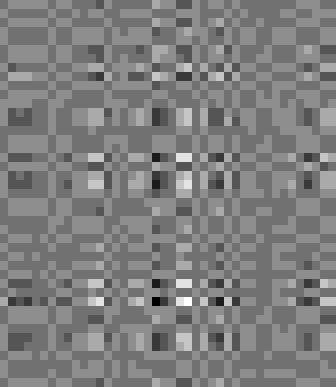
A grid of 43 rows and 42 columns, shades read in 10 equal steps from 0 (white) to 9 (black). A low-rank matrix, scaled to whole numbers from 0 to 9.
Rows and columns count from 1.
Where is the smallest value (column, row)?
24, 34
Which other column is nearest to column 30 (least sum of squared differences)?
2
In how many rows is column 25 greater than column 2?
4
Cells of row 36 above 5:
6
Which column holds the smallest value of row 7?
20
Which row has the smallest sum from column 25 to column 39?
9
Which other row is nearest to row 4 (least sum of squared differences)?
26
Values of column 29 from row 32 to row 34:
3 5 2
